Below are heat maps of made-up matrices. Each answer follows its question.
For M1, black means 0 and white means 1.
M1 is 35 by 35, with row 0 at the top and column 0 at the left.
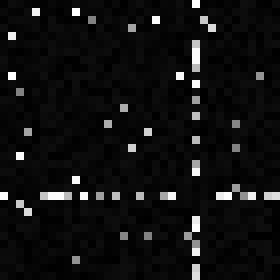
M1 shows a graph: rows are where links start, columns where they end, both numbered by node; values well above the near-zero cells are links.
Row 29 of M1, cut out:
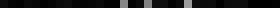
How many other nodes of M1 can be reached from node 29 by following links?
7
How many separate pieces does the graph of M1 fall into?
4
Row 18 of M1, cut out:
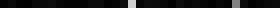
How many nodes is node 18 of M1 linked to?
2
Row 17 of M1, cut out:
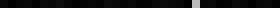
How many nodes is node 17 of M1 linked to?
1
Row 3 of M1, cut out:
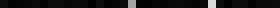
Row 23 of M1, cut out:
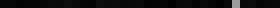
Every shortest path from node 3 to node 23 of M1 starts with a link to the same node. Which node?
node 16
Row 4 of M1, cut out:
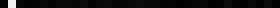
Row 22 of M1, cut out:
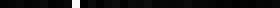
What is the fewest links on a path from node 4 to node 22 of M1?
3
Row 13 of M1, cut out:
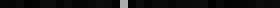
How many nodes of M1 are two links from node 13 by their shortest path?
1
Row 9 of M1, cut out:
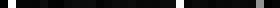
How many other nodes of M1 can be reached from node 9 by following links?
4
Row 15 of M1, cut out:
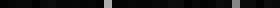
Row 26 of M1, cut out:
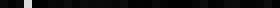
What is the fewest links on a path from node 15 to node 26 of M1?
5
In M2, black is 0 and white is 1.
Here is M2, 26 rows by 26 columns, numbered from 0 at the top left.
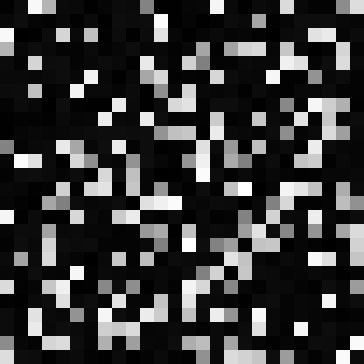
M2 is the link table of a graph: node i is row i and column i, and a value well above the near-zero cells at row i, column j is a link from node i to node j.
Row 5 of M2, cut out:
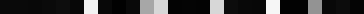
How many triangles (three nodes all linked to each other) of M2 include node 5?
5
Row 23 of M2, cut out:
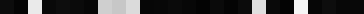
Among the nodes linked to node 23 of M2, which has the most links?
node 18
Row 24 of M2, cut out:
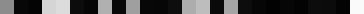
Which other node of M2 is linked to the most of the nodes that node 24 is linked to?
node 20
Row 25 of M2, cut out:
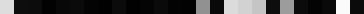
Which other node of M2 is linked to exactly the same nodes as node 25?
node 3
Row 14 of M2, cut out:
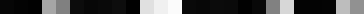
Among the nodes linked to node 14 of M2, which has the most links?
node 11
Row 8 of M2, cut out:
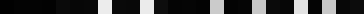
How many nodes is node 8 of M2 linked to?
6
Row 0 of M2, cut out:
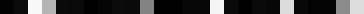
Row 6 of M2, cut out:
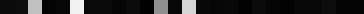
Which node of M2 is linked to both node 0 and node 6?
node 2
